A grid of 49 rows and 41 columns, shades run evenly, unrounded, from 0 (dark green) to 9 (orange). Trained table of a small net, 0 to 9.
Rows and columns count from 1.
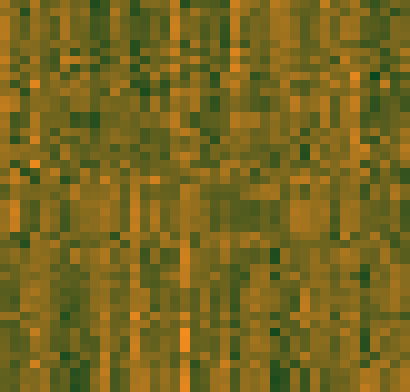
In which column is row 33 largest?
19
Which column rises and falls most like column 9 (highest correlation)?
20
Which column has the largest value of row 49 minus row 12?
15
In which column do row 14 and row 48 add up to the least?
28
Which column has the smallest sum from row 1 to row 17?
10
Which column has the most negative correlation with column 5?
24
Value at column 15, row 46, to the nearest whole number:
5
